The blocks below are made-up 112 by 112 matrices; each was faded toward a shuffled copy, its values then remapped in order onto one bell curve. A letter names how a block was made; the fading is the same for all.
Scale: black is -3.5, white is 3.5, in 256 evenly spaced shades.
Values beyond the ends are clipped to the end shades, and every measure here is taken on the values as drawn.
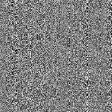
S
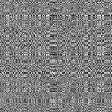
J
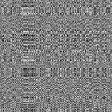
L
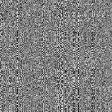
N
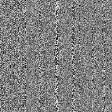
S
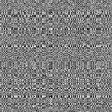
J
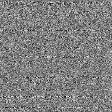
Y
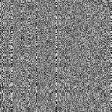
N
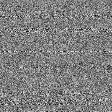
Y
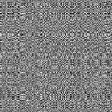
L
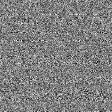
Y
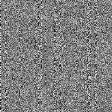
S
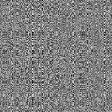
N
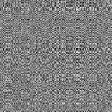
L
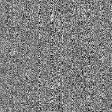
S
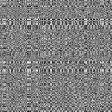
J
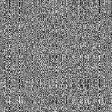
N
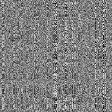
N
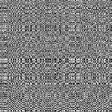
J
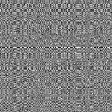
J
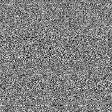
Y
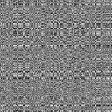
J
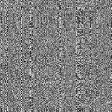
N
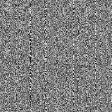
S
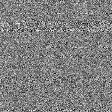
Y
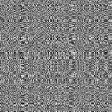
L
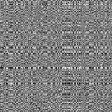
J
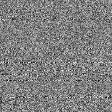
Y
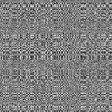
J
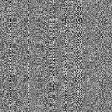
N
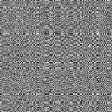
J
